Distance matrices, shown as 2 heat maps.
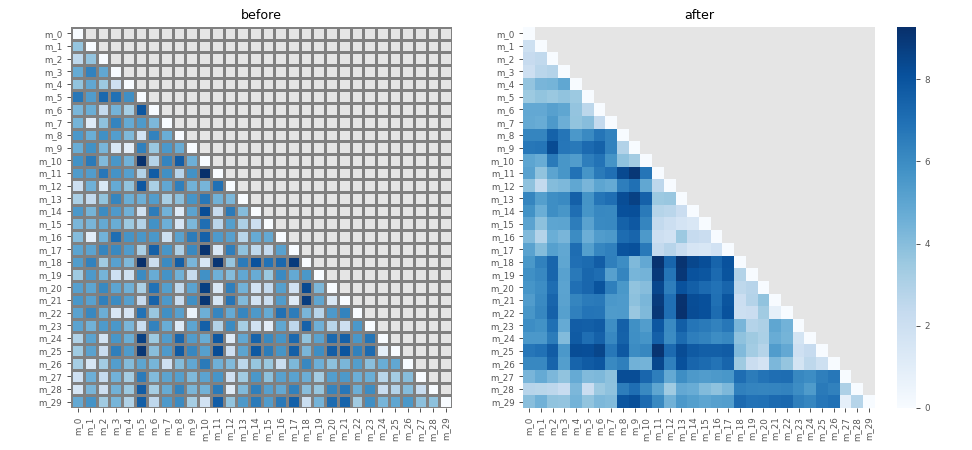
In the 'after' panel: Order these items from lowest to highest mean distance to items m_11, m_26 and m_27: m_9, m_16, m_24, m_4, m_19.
m_16, m_24, m_19, m_4, m_9
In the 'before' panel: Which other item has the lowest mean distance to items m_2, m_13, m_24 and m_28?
m_12
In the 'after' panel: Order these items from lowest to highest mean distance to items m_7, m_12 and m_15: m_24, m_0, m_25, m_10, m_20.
m_0, m_10, m_24, m_20, m_25
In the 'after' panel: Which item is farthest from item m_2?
m_9
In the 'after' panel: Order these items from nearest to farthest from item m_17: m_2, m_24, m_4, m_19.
m_2, m_24, m_4, m_19
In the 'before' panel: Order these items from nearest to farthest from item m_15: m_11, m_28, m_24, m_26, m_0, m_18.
m_11, m_26, m_0, m_28, m_24, m_18
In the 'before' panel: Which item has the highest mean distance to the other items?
m_10
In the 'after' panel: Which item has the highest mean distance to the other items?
m_8
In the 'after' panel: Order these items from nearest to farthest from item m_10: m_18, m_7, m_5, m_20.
m_20, m_18, m_7, m_5
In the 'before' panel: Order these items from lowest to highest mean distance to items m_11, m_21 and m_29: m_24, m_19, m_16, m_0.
m_19, m_0, m_16, m_24
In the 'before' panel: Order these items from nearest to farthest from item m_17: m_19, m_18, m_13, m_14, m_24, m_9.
m_14, m_13, m_19, m_9, m_24, m_18
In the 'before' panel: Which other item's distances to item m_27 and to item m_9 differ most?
m_22
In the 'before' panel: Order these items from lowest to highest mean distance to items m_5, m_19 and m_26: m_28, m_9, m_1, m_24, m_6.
m_1, m_9, m_28, m_6, m_24
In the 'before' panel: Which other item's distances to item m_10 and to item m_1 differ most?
m_16
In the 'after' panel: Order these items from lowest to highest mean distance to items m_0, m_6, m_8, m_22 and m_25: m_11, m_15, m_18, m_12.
m_18, m_12, m_15, m_11
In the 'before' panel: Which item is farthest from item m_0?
m_5
